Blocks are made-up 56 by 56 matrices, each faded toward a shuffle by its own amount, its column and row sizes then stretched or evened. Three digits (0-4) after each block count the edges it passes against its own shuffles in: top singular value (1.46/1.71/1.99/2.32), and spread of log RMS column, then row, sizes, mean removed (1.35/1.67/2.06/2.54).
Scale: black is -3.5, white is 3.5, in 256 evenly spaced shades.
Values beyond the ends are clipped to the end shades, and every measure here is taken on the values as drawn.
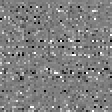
0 0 4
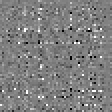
0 3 3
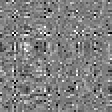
4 3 3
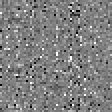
1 3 0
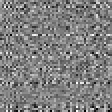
4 2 4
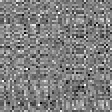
4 1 2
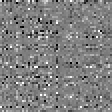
3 3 4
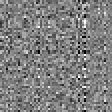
4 4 1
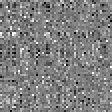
3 2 1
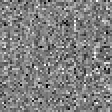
2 2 1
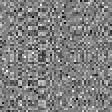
4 1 0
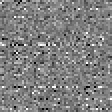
2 2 3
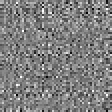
4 2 3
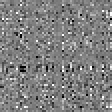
2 4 3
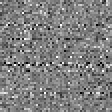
2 0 4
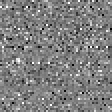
1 0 4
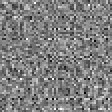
4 0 3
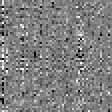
3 4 1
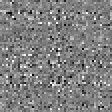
1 3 4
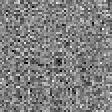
3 1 0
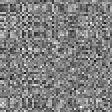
4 2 1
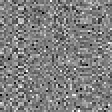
4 1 0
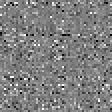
0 2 3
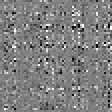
2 4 4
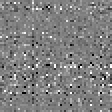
1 3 4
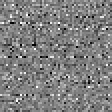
1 1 4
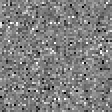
0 0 2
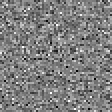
2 0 0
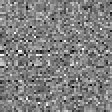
3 1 2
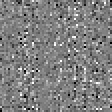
1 4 1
